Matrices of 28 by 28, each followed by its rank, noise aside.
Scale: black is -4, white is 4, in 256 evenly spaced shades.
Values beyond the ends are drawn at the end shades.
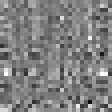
four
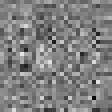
four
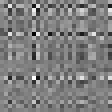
one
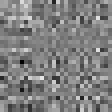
three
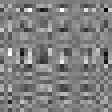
two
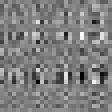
two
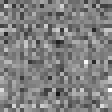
six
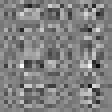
two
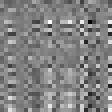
two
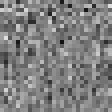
six
